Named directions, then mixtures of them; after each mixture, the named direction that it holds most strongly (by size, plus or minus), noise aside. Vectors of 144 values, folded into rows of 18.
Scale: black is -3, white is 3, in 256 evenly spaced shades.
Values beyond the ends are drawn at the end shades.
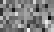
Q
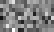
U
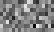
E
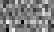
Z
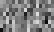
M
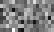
U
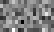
U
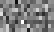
Z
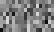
M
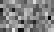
U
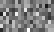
M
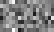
U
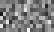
E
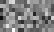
U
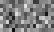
E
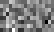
U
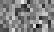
E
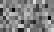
Q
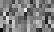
M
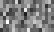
M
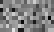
U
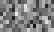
E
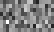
E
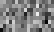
M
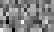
M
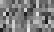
M
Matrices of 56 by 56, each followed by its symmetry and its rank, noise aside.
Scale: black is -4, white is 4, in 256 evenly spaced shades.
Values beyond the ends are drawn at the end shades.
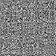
antisymmetric, rank twelve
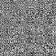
antisymmetric, rank twelve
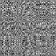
antisymmetric, rank six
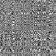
no symmetry, rank six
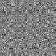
antisymmetric, rank six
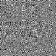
antisymmetric, rank eight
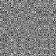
antisymmetric, rank six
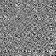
symmetric, rank eight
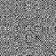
symmetric, rank six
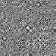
symmetric, rank eight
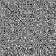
symmetric, rank eight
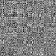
no symmetry, rank eight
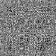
symmetric, rank eight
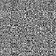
antisymmetric, rank twelve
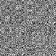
symmetric, rank eight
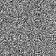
antisymmetric, rank twelve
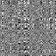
no symmetry, rank six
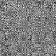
no symmetry, rank eight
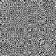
symmetric, rank six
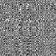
no symmetry, rank six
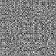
antisymmetric, rank twelve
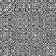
symmetric, rank six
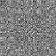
symmetric, rank six
